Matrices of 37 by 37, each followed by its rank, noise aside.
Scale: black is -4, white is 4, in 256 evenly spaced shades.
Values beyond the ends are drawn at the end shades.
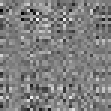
four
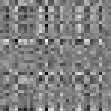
one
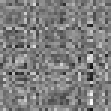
two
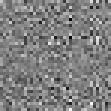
four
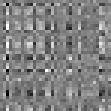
one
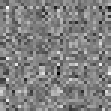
four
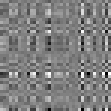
one
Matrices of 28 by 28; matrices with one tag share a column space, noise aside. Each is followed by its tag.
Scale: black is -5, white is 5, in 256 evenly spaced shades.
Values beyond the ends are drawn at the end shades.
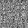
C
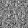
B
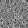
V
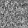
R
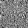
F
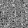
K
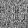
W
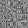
W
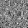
B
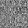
R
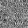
V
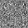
R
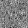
B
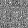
K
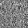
R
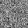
K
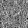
B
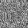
V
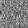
B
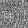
V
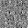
B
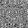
K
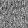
R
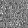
W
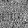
V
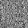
W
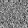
V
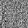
W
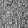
B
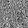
K
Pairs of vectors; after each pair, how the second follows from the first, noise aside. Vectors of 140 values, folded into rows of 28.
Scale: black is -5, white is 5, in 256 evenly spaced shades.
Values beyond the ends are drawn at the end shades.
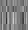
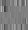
reversed, partly zeroed.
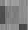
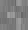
wrapped around, negated, shrunk.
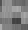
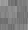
wrapped around, negated, shrunk.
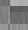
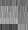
reversed, negated.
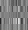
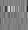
reversed, partly zeroed.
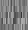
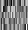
wrapped around, scaled up.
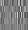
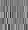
reversed, negated.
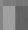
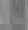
wrapped around, negated, shrunk.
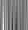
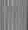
wrapped around, negated, shrunk.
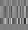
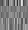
wrapped around, negated.
